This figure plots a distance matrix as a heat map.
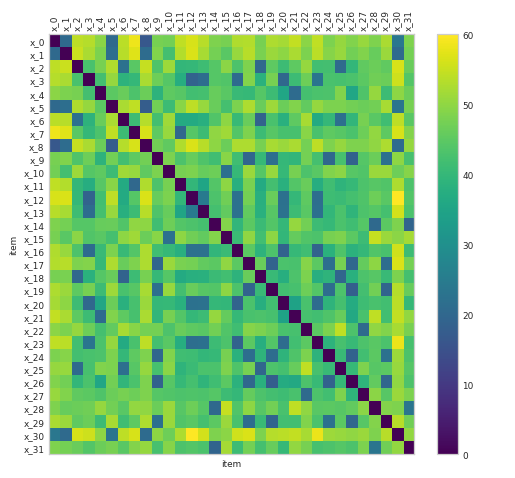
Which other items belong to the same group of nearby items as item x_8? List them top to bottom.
x_0, x_1, x_5, x_30
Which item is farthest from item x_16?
x_30
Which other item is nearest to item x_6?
x_18
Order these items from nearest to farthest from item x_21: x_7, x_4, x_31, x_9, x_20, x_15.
x_4, x_20, x_9, x_7, x_15, x_31
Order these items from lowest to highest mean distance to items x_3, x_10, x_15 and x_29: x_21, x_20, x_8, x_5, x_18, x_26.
x_20, x_26, x_18, x_21, x_5, x_8
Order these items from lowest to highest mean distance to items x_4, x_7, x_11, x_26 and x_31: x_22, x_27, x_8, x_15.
x_27, x_22, x_15, x_8
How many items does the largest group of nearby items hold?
6
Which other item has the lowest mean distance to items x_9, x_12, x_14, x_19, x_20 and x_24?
x_26
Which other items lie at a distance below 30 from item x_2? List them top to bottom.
x_6, x_18, x_25
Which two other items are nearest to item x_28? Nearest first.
x_14, x_31
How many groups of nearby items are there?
9
